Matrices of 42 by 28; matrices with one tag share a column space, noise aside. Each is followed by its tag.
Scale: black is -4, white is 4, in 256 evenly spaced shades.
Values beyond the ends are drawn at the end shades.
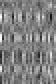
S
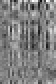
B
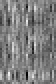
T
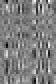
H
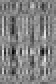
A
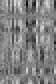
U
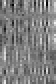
U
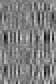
S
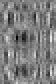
S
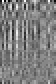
B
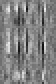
T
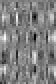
S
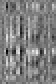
A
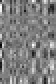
H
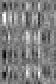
S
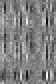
T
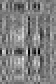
A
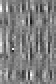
T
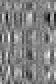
S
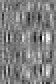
S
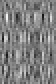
S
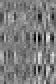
S
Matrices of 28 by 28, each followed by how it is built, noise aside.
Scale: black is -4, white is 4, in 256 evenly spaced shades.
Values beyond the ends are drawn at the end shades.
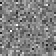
uneven columns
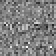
low rank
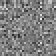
low rank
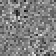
block diagonal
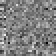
low rank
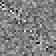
banded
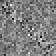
banded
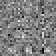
low rank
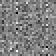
uneven columns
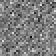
Hankel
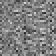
low rank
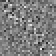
banded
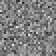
noise
